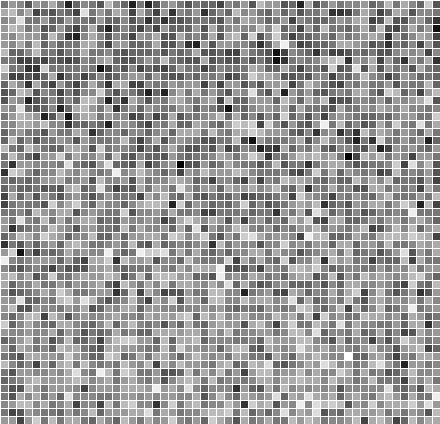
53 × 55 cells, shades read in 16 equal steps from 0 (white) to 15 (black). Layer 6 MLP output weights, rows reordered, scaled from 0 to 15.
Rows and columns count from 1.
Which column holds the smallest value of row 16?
41
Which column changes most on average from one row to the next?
36
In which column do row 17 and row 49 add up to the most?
43
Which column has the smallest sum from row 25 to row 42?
52
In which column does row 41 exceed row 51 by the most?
54
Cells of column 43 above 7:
24
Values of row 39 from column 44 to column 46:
11 5 9
